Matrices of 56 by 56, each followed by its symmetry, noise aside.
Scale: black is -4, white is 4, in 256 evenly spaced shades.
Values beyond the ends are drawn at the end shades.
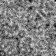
symmetric across the other diagonal.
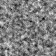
no symmetry.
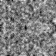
mirrored top to bottom.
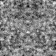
mirrored left to right.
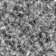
symmetric across the other diagonal.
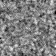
no symmetry.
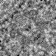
symmetric.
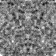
mirrored left to right.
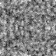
mirrored top to bottom.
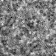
symmetric across the other diagonal.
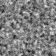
antisymmetric.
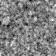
no symmetry.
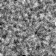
antisymmetric.
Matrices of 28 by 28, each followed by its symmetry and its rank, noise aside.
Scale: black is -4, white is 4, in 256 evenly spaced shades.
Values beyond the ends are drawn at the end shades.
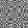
antisymmetric, rank two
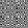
antisymmetric, rank two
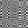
no symmetry, rank one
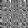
no symmetry, rank two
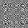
no symmetry, rank three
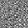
symmetric, rank three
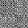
symmetric, rank two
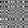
no symmetry, rank one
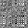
symmetric, rank two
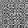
no symmetry, rank three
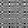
no symmetry, rank one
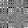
symmetric, rank one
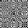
symmetric, rank two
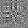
antisymmetric, rank two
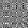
antisymmetric, rank two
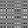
no symmetry, rank one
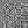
symmetric, rank three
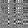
no symmetry, rank one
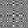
no symmetry, rank one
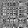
antisymmetric, rank two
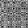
no symmetry, rank three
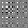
symmetric, rank one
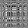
antisymmetric, rank two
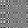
no symmetry, rank one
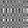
no symmetry, rank one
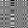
no symmetry, rank one
